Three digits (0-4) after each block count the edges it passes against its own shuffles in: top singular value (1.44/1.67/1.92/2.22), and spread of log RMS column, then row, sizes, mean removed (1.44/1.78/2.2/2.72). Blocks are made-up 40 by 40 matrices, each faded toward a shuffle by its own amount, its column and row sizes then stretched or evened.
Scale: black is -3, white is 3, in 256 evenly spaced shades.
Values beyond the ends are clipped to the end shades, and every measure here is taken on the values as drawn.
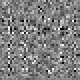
3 2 2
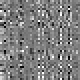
4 4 2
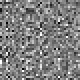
3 3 0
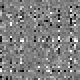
2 3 3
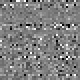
0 2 4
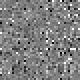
2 2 1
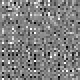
3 3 1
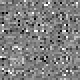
2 0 3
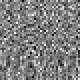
3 0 0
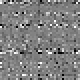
0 3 4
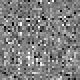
2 2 1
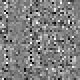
1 3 0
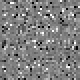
1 1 2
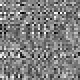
4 2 3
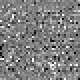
1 0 1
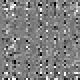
1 4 2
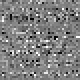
1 1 4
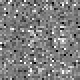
1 0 0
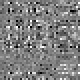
3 1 4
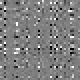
4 4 3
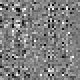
3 3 2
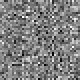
2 1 1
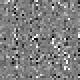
0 3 2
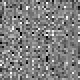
0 4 1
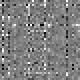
2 4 2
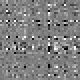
3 3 4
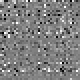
1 2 4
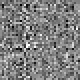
3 2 1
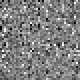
0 2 0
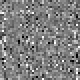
0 3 0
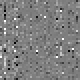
0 3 0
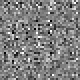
1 2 3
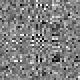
3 2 2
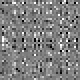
4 3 2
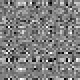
4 1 4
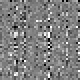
3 4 1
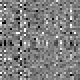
3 3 1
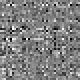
3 2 3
